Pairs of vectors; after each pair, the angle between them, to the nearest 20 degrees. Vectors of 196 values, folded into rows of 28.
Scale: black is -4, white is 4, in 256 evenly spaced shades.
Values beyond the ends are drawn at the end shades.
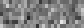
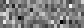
120 degrees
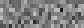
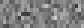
60 degrees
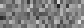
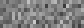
120 degrees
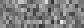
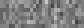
60 degrees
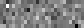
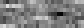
60 degrees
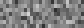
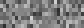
60 degrees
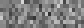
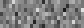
80 degrees
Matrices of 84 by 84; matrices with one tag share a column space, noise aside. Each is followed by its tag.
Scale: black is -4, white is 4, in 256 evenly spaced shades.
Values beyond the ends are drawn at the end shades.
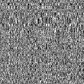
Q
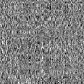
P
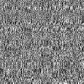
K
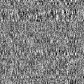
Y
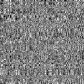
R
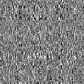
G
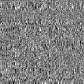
K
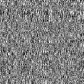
Y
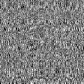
K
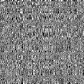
R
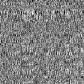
Y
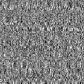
K
